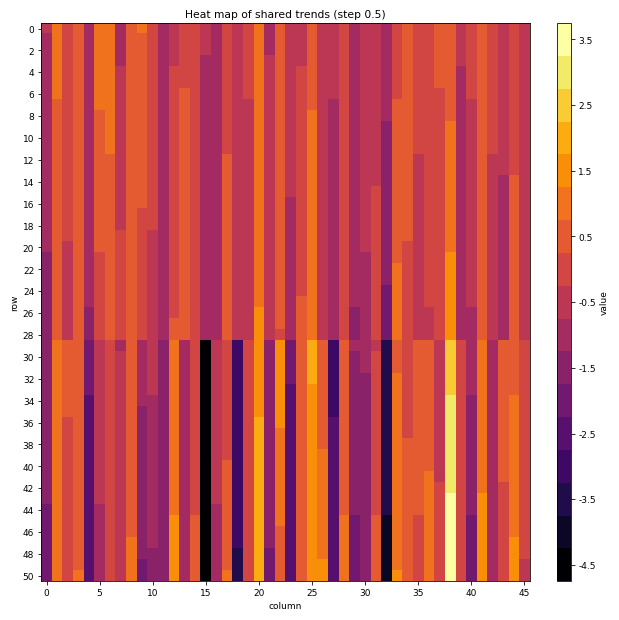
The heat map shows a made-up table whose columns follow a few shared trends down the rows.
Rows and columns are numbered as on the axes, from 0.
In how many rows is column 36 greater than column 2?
21
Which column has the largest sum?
38
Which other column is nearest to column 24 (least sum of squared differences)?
28
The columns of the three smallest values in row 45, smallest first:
15, 32, 18
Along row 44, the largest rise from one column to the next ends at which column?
33
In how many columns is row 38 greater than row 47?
9
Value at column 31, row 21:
0
